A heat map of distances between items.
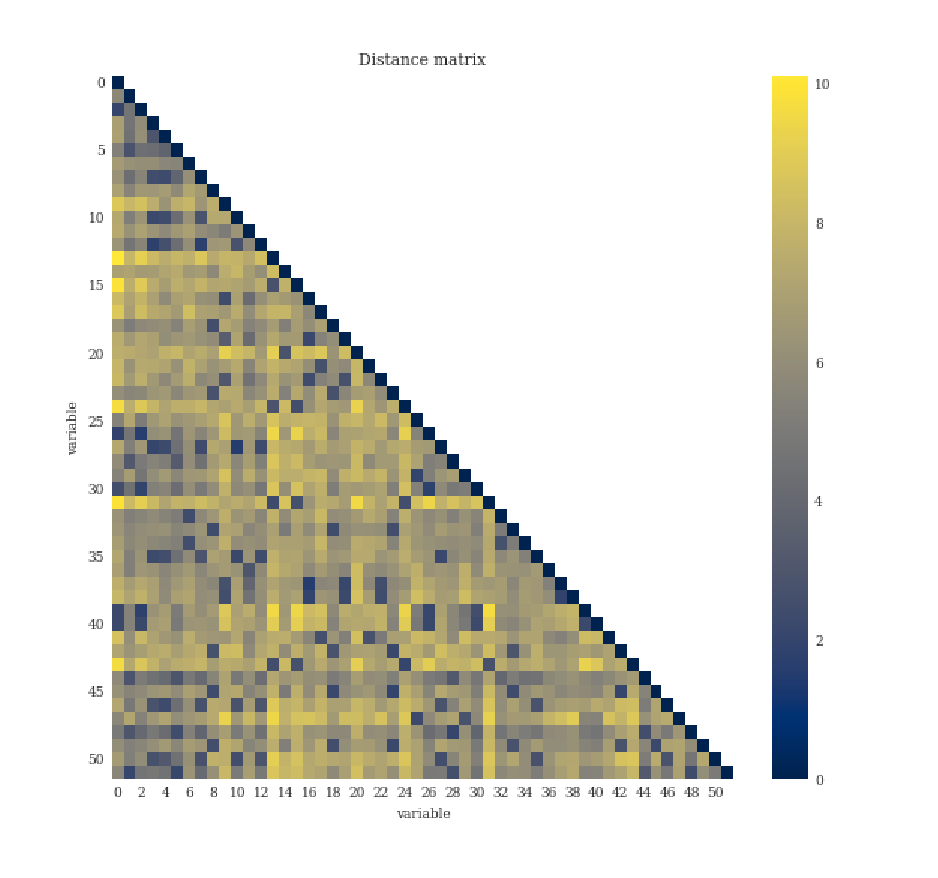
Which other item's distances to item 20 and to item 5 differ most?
51
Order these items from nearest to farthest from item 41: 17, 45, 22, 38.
17, 22, 38, 45
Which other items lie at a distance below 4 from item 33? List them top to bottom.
8, 18, 23, 42, 45, 49
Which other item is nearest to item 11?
36
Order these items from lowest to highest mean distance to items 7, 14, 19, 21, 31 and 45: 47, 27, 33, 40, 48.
33, 48, 27, 40, 47
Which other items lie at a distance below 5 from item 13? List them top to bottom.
15, 24, 31, 43
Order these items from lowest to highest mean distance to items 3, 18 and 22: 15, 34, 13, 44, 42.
44, 42, 34, 15, 13
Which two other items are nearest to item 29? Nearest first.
25, 47
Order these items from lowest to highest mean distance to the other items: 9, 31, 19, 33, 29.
33, 19, 29, 9, 31
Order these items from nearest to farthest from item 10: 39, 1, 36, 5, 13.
5, 1, 36, 39, 13
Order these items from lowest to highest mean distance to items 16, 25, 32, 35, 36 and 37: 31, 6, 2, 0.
6, 2, 0, 31
